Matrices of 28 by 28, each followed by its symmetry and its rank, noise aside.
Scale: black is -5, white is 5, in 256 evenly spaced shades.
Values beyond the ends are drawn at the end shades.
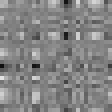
symmetric, rank two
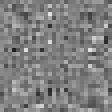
antisymmetric, rank four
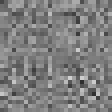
no symmetry, rank three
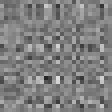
no symmetry, rank two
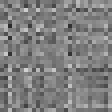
antisymmetric, rank two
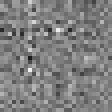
antisymmetric, rank four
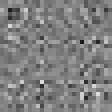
no symmetry, rank three
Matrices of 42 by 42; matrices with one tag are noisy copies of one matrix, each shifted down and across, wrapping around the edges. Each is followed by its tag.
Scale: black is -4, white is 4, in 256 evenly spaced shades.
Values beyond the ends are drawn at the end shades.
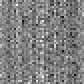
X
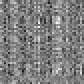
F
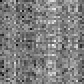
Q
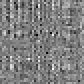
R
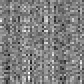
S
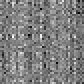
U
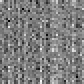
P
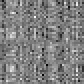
F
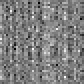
P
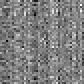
S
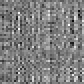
R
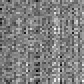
S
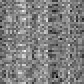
Q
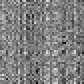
U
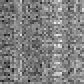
Q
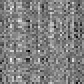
U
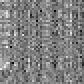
F
